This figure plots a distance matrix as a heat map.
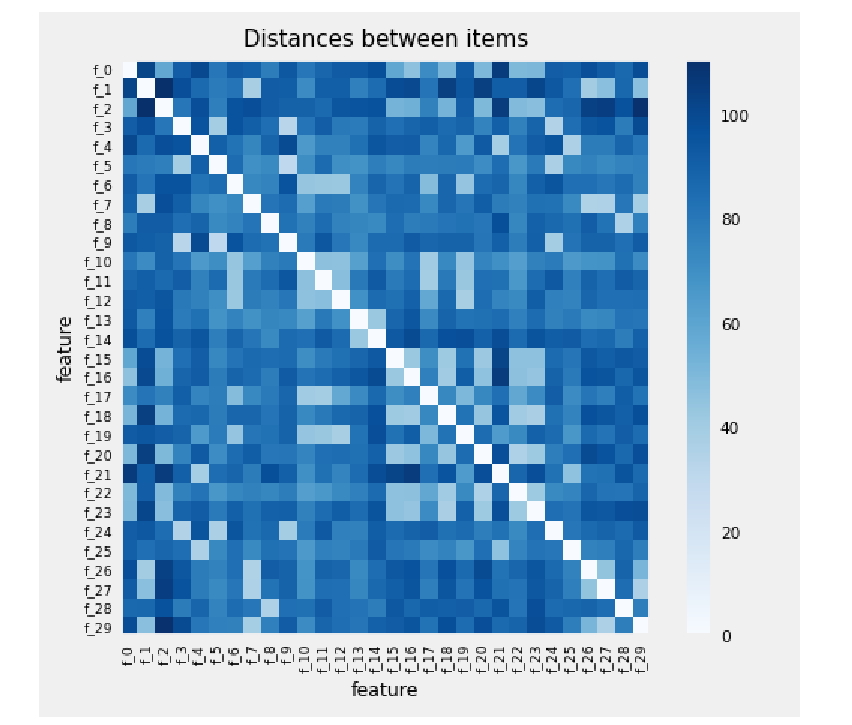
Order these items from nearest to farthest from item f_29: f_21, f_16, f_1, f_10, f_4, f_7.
f_7, f_1, f_10, f_4, f_21, f_16
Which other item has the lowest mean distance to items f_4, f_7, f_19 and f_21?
f_25
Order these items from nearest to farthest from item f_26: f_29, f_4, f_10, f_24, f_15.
f_29, f_10, f_4, f_24, f_15
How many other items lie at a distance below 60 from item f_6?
5
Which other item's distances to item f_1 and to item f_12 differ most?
f_19
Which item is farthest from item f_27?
f_2
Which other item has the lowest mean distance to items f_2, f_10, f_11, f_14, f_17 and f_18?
f_22
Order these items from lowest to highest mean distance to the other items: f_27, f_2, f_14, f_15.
f_15, f_27, f_2, f_14
